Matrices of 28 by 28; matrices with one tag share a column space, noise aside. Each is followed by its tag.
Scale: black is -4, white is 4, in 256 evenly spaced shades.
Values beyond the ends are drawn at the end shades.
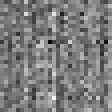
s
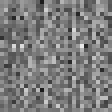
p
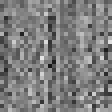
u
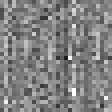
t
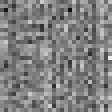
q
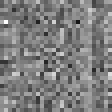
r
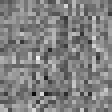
u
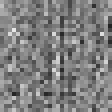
u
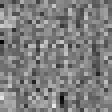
s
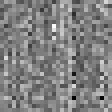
q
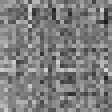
r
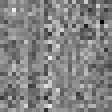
q
